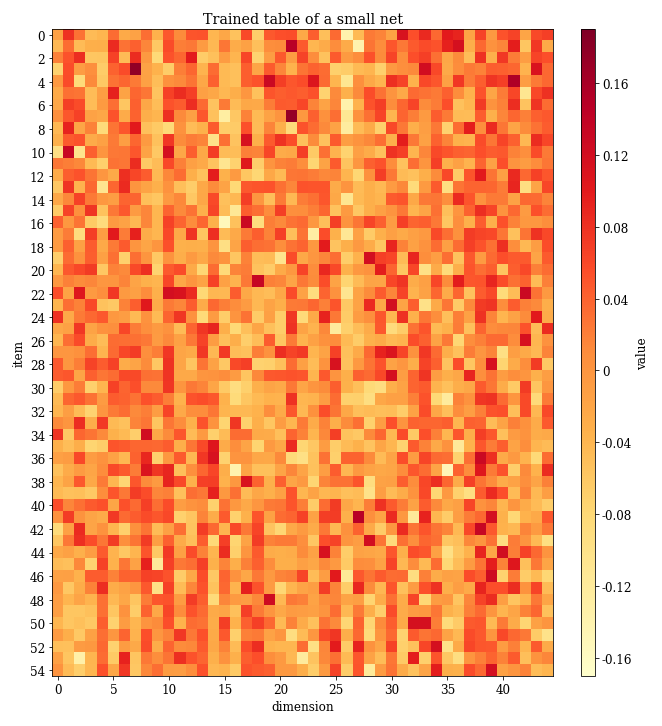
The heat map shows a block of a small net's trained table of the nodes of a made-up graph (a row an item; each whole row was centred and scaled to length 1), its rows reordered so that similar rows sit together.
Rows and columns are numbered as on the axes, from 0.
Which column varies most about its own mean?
14
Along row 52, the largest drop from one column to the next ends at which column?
35
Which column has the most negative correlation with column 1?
4
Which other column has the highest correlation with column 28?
29
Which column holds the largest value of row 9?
17
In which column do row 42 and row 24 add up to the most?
38
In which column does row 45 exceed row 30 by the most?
41
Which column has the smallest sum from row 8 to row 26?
26
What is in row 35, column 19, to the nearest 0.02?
0
